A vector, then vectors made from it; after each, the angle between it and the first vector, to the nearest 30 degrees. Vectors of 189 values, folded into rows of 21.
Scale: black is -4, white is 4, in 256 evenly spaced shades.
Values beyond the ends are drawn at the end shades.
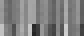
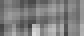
150 degrees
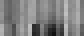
30 degrees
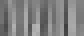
120 degrees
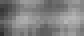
90 degrees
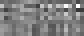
60 degrees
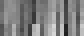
150 degrees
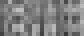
120 degrees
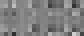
60 degrees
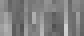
60 degrees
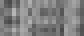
60 degrees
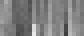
120 degrees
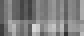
150 degrees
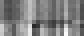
30 degrees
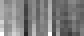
90 degrees
